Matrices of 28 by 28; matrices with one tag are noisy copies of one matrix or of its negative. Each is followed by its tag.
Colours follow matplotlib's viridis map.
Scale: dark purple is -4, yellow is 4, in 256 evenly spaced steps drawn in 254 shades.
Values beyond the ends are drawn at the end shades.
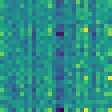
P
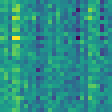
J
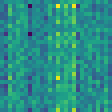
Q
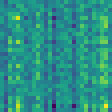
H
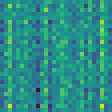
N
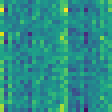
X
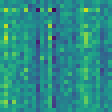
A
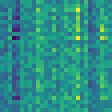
J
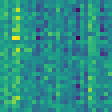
J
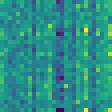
P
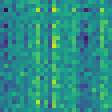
A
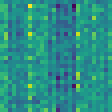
Q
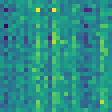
A
